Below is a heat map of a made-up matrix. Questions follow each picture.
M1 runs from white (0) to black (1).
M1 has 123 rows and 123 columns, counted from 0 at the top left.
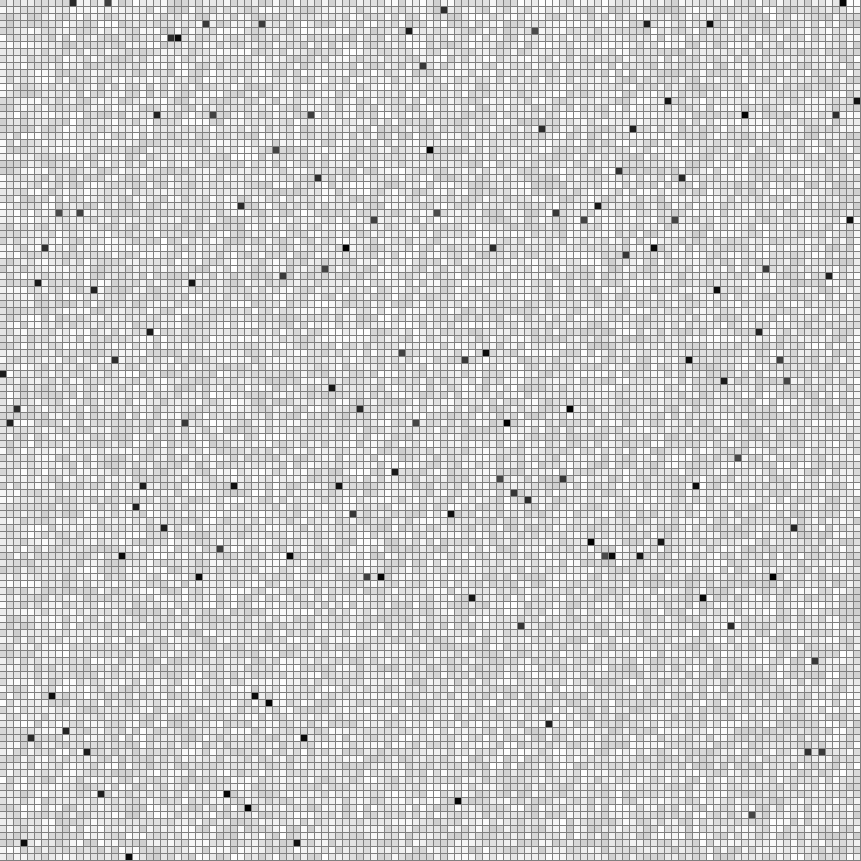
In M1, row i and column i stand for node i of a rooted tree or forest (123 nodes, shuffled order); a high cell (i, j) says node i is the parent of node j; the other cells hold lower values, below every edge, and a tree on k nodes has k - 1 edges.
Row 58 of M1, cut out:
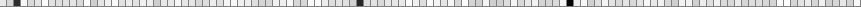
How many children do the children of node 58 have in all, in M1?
4
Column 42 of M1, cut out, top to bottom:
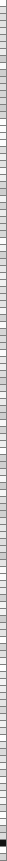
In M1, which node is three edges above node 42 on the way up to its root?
53
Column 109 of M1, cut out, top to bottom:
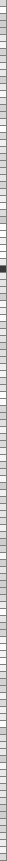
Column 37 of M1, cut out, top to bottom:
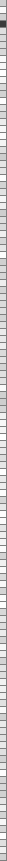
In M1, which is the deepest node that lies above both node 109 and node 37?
3
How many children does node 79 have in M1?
5
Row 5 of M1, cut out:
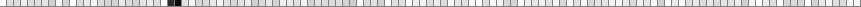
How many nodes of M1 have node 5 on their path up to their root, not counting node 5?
5
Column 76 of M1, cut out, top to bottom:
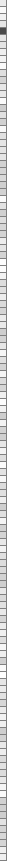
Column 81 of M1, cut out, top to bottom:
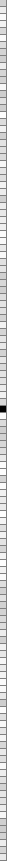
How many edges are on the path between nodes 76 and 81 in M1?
3
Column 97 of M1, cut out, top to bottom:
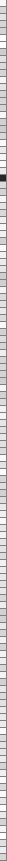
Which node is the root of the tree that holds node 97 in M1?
55
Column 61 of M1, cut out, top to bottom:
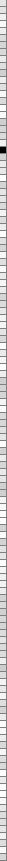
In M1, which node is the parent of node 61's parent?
47
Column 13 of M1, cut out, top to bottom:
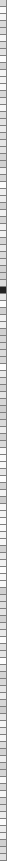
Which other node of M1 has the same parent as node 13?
102
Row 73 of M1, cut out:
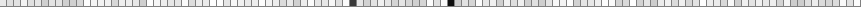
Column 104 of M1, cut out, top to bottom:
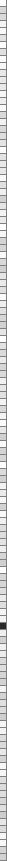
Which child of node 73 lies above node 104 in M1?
50
